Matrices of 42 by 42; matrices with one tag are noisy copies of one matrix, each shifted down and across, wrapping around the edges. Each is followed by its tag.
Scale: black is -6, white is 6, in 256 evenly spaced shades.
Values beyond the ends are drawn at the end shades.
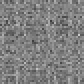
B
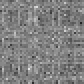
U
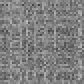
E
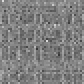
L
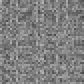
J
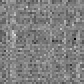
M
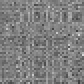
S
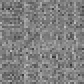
E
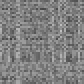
S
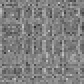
L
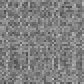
B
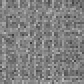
E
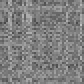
M
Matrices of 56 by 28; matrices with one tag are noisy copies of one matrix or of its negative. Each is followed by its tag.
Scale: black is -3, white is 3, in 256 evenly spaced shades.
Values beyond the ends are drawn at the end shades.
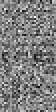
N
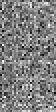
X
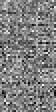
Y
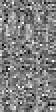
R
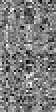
R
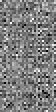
Y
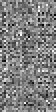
Y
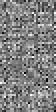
Y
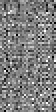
Y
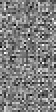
Y
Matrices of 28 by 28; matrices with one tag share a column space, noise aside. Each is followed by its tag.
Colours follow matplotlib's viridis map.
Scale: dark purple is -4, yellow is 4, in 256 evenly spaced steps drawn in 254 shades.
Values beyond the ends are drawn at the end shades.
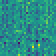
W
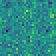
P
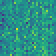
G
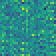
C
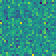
P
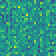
G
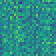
C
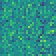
P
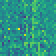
W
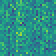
G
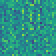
G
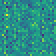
G
